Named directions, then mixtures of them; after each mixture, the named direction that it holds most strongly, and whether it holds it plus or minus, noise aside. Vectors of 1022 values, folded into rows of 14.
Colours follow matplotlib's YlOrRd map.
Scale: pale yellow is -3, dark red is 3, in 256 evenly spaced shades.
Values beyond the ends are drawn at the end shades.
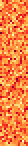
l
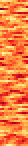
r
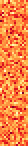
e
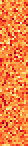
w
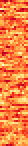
r, minus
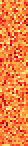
w, plus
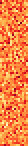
w, minus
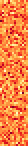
e, plus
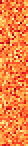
w, minus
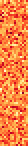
e, plus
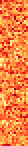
w, minus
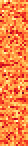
e, plus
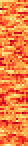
r, plus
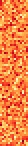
l, minus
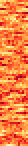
r, plus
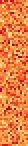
w, minus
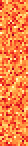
l, minus
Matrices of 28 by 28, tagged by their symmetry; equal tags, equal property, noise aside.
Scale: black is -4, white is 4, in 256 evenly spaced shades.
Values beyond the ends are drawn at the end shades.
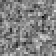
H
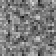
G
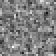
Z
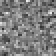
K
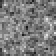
G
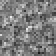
H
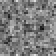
G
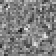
H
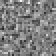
Z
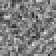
H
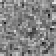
H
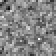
H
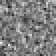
Z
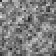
H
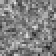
H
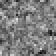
K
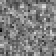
K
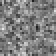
G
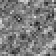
H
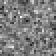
K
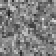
Z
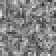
K
